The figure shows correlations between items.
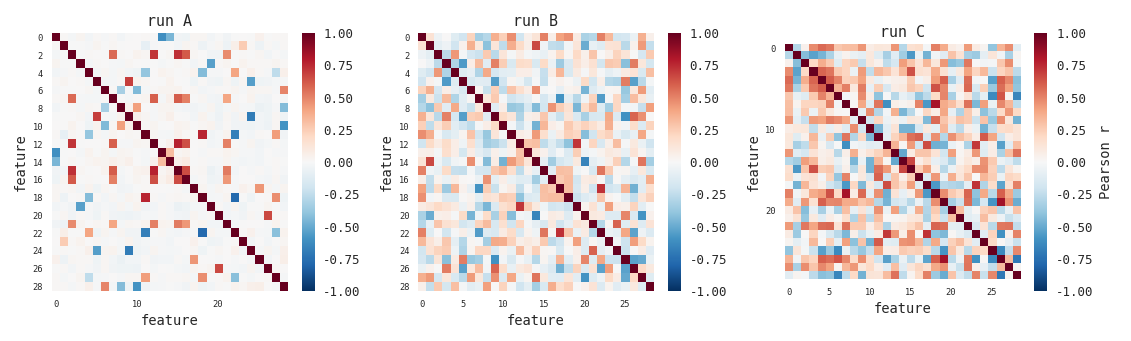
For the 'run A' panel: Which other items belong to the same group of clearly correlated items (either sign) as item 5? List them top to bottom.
9, 24
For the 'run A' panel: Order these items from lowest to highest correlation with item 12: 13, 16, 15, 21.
13, 21, 16, 15
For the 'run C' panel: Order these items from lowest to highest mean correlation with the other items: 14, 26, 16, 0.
14, 26, 16, 0
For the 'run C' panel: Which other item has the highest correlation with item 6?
26
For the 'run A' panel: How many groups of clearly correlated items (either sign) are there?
9
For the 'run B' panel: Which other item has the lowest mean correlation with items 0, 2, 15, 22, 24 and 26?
5
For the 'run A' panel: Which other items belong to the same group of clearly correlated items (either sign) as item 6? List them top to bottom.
8, 10, 28
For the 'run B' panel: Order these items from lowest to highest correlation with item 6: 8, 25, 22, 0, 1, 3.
25, 8, 22, 3, 0, 1
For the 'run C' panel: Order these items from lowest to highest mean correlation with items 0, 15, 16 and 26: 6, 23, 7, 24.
23, 6, 24, 7
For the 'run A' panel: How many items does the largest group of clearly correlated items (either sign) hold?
6
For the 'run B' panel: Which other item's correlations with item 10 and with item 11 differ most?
14
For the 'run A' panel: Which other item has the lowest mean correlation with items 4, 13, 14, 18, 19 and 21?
0
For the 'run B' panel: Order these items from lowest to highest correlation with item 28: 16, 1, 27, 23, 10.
1, 27, 23, 10, 16
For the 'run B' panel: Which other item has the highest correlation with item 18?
0
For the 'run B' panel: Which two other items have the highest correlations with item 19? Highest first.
12, 23
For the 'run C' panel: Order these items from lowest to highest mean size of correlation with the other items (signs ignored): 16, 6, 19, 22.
16, 6, 22, 19
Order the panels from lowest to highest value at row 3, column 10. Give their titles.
run C, run A, run B
